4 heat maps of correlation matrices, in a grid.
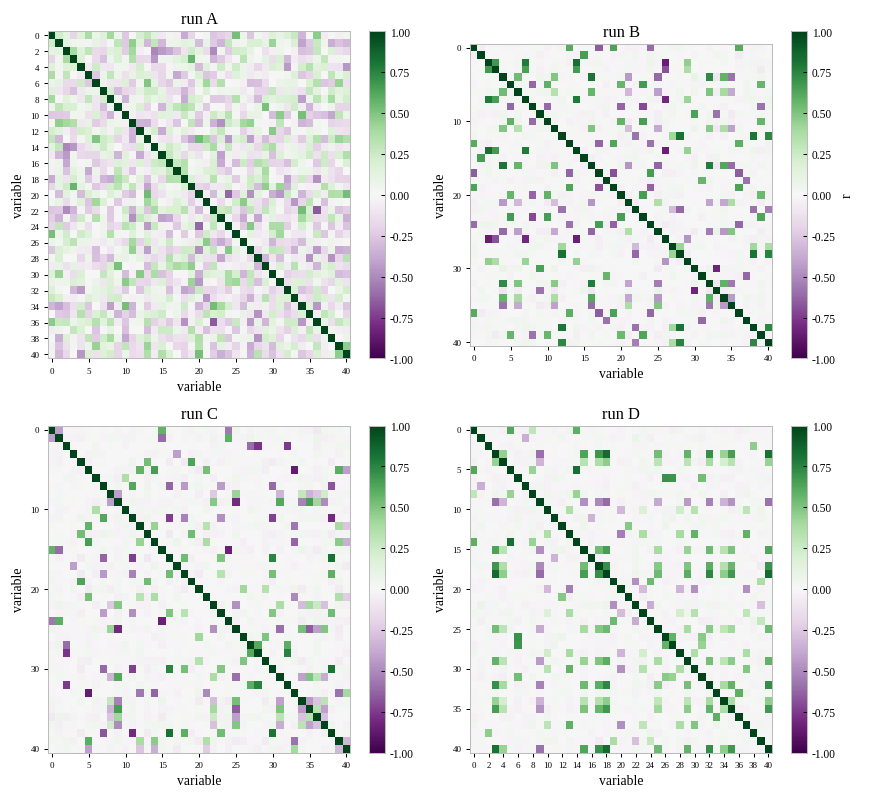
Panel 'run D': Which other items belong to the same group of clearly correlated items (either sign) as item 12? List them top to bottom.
21
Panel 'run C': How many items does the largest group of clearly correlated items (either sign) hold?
9
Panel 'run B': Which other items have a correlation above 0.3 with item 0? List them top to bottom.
13, 19, 36
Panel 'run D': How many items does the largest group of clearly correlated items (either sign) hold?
12
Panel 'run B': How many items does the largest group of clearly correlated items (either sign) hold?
9
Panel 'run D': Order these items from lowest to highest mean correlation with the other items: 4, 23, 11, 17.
11, 23, 4, 17
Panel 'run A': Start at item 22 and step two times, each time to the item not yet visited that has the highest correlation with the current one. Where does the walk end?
10
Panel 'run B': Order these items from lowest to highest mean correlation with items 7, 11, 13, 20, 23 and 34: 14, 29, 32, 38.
38, 29, 14, 32
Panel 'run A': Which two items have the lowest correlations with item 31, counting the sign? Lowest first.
20, 28
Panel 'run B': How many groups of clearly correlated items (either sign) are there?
8
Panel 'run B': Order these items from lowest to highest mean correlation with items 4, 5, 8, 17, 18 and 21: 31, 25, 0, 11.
0, 25, 11, 31
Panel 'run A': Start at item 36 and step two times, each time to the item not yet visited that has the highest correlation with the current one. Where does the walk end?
25
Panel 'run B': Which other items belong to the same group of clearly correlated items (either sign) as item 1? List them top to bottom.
15
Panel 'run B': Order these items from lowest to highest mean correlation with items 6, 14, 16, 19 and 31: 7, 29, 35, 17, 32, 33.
35, 17, 33, 29, 7, 32
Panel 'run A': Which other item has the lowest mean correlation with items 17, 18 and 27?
36
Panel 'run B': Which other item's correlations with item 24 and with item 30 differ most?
33
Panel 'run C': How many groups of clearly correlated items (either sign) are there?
9
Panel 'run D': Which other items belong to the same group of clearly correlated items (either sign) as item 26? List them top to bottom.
6, 27, 31
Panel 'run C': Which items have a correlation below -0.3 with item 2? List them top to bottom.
27, 28, 32
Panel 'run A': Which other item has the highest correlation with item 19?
3
